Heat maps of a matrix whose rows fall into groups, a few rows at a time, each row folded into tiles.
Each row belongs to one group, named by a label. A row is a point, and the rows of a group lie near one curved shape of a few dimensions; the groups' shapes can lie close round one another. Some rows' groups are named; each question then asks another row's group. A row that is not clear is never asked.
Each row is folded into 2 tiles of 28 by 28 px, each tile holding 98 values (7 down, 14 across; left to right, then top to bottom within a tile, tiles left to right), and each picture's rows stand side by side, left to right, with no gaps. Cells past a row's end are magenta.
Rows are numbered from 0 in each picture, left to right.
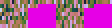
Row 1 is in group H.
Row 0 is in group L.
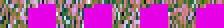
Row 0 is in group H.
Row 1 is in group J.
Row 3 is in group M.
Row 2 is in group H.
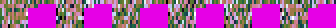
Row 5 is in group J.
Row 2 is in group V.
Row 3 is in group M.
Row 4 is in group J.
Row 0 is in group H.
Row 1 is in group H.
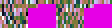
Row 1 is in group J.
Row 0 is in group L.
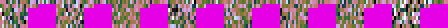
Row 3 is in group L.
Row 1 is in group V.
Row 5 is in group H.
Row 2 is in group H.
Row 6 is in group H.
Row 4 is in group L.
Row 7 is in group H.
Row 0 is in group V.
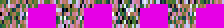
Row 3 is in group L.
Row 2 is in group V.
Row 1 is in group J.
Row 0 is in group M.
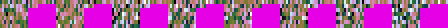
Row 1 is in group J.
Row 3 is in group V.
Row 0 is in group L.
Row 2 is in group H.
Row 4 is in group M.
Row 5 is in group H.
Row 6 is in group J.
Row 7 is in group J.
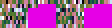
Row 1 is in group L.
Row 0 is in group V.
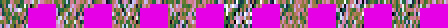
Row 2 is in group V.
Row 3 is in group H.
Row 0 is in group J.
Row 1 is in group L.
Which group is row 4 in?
H
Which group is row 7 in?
J
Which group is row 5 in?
L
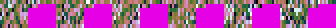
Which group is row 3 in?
H
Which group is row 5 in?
V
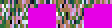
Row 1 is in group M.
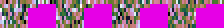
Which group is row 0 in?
V
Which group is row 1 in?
J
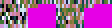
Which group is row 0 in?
L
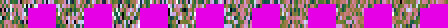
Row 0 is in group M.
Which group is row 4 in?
J
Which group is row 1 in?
H
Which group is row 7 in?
J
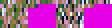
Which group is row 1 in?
L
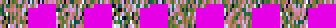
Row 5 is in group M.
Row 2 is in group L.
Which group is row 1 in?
M
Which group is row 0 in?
H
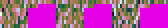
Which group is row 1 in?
H
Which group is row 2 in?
J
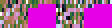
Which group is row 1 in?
J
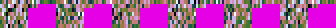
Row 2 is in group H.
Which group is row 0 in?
J
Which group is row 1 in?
L
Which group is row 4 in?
H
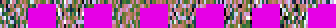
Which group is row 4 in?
H
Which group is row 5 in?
L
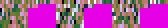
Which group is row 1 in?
V
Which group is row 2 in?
V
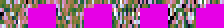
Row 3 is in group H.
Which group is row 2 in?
H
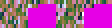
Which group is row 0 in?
J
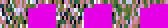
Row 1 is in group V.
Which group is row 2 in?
J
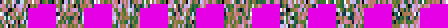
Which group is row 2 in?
V
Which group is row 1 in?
V
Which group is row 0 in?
J
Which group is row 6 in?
J
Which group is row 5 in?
J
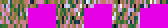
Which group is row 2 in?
V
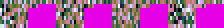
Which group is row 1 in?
J
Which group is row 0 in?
J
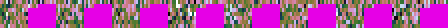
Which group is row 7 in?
H
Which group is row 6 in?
J
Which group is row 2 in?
L
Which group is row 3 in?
M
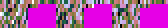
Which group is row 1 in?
H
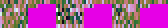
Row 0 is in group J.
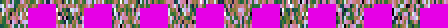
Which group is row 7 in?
H
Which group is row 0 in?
H
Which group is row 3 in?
V
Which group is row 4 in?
J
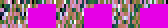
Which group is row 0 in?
L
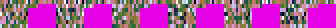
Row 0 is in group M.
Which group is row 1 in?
L
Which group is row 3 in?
J
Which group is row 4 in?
V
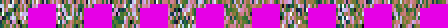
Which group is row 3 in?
V
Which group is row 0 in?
H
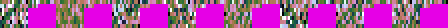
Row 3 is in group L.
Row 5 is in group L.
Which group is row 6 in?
M
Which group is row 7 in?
V
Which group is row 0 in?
H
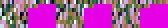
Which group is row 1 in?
L
